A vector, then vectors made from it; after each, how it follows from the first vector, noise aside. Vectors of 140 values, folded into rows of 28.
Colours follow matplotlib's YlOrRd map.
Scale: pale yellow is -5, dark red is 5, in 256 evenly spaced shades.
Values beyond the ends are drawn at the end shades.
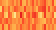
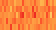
reversed, partly zeroed.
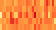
reversed, partly zeroed.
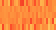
reversed, partly zeroed.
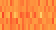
reversed, shrunk.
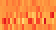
wrapped around, negated, partly zeroed.
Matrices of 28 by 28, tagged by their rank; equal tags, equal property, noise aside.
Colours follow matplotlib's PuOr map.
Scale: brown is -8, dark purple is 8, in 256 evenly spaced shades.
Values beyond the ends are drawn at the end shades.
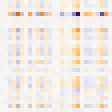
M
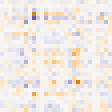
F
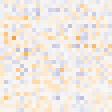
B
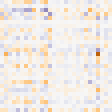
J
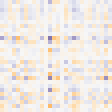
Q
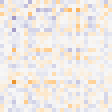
F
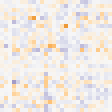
B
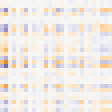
M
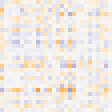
J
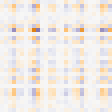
M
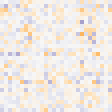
B
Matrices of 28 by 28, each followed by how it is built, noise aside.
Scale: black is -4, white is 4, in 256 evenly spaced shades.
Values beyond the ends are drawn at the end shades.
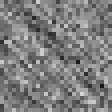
Toeplitz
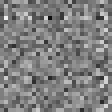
low rank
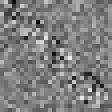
banded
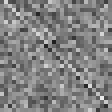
Toeplitz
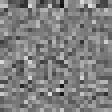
low rank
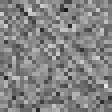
Toeplitz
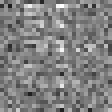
low rank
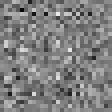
low rank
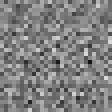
repeating columns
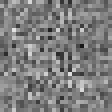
low rank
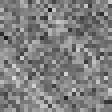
Toeplitz
